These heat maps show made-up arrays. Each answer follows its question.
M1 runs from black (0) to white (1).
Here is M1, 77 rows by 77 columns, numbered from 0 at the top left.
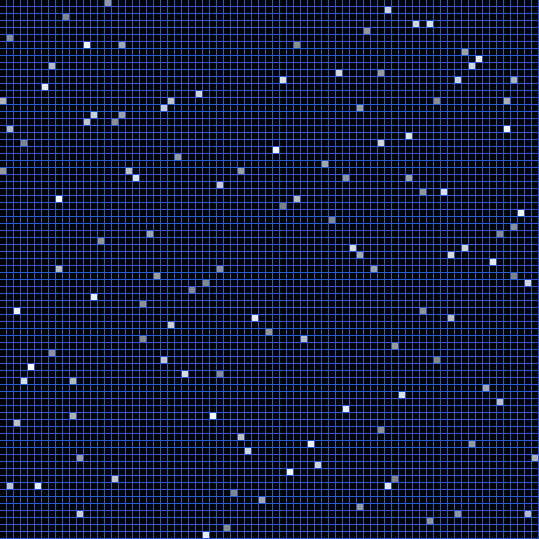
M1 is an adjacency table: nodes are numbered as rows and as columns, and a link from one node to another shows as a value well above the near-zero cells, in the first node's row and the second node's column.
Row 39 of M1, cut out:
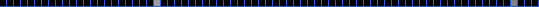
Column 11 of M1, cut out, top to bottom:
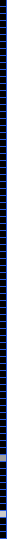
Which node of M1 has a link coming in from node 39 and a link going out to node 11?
node 73
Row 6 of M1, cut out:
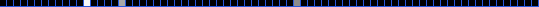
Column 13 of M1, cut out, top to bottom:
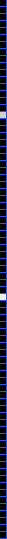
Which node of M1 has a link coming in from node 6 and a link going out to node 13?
node 42
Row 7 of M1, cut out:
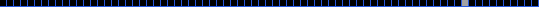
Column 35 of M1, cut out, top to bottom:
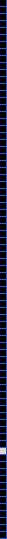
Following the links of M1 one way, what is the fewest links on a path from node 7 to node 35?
4
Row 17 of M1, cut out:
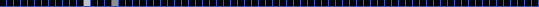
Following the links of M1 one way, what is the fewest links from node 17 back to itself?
2
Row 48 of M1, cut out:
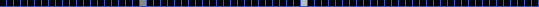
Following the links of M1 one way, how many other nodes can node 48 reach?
9
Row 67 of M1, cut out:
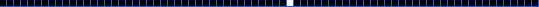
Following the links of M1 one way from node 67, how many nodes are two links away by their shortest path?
1
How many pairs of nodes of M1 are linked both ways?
8
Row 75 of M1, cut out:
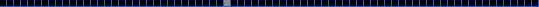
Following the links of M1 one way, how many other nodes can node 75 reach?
7
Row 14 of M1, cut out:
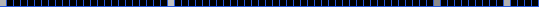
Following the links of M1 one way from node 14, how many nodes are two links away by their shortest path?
4
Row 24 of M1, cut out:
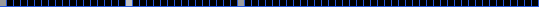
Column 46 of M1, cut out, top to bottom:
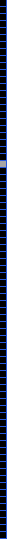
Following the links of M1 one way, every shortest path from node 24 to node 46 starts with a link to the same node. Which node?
node 0
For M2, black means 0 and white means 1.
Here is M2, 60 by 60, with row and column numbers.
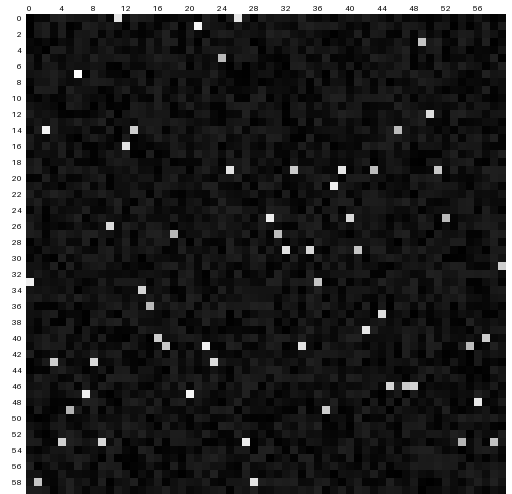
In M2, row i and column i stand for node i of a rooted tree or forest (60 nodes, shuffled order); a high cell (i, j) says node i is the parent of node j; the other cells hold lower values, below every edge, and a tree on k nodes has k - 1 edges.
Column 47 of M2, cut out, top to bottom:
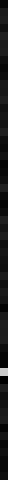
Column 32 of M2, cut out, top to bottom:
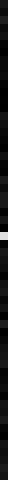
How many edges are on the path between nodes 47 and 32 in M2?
6
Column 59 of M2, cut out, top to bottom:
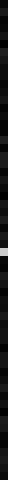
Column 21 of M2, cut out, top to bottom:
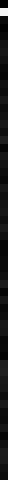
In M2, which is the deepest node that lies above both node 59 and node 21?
53
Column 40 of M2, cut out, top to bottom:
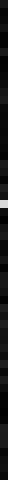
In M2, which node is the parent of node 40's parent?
19
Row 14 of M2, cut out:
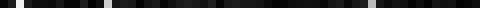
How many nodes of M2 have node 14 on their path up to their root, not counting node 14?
10
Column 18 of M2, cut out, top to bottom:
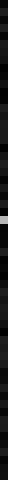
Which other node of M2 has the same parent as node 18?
31
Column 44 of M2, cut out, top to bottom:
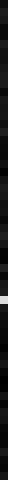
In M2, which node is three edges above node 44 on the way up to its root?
3
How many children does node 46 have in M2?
3
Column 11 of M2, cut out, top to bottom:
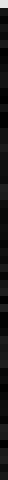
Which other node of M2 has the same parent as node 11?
26
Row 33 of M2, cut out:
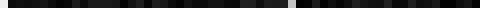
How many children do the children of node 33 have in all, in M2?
3
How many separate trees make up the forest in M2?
3
